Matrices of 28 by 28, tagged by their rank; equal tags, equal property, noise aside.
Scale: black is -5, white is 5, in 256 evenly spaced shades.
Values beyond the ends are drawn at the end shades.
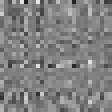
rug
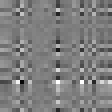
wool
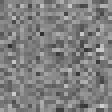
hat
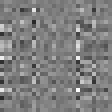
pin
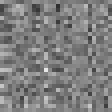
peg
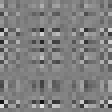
wool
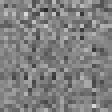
hat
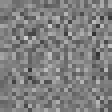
peg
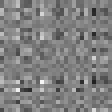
pin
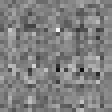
peg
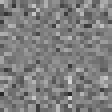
hat
